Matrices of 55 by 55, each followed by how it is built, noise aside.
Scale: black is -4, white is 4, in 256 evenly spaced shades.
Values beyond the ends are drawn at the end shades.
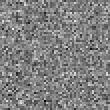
low rank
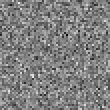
repeating columns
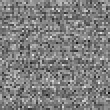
blocks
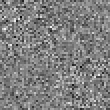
block diagonal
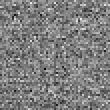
blocks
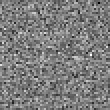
repeating columns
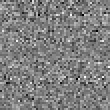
uneven rows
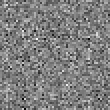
low rank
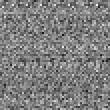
repeating columns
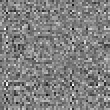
low rank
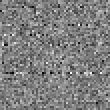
uneven rows
